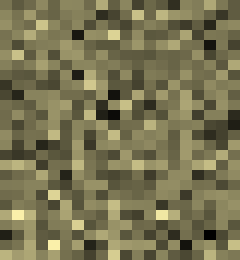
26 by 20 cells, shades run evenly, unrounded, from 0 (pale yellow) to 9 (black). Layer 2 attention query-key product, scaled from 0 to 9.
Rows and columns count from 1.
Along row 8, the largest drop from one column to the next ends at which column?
8
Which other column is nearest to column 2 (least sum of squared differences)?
1
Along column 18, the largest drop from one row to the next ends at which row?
25
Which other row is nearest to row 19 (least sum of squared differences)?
7
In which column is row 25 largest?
16
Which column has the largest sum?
18
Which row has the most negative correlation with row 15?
12
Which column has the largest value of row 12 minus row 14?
10
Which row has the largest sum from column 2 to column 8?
15
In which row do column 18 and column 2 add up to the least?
17
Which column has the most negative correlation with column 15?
9
